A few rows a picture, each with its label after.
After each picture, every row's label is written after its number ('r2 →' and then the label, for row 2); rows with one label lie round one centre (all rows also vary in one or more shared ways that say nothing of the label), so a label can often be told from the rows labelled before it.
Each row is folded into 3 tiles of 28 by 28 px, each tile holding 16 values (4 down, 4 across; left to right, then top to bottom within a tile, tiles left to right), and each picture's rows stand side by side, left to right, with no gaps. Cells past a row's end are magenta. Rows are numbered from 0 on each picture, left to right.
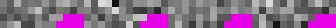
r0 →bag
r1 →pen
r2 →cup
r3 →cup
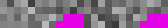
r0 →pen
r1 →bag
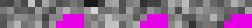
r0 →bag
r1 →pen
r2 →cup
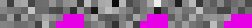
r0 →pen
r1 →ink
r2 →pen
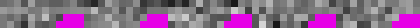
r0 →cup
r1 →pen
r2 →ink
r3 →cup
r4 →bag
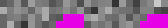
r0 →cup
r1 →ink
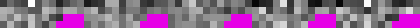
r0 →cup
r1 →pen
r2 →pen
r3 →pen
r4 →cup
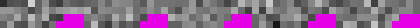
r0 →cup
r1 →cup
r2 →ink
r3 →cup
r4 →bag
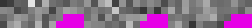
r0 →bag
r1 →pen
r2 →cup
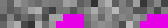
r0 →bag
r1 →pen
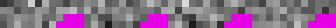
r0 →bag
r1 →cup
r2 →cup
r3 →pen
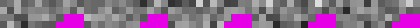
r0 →cup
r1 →ink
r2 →bag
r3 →cup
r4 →ink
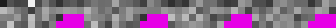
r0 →cup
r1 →cup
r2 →ink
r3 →ink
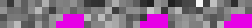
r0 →bag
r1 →ink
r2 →bag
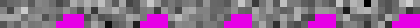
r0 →ink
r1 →cup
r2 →ink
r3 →cup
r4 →ink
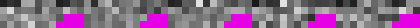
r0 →pen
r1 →pen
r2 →bag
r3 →cup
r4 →ink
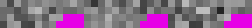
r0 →bag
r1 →pen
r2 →bag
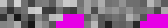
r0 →bag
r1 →cup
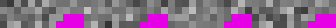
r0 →bag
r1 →cup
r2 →ink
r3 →bag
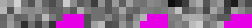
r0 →cup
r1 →bag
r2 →pen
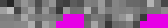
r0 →pen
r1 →cup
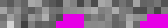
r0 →cup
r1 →pen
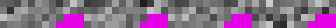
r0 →ink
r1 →ink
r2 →ink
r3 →bag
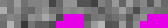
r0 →cup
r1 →bag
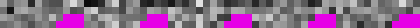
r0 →ink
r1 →pen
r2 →cup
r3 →ink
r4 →cup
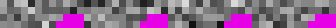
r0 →pen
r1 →ink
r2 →cup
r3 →bag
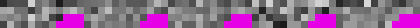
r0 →cup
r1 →ink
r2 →cup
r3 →bag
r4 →bag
